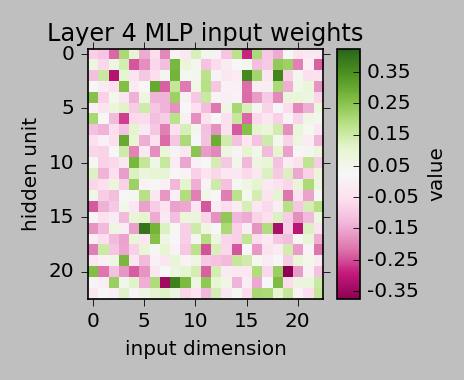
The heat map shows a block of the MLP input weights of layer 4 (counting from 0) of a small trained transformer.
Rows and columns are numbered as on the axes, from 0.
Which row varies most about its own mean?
16
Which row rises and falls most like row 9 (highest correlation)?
19
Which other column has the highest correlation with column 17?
6
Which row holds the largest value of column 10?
9
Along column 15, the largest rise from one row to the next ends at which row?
7
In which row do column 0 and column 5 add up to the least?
14
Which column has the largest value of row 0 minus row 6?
3
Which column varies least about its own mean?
1
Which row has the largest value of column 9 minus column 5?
21
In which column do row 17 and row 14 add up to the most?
15
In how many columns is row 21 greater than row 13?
17
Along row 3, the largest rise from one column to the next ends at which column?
8
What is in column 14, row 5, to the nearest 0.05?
0.2
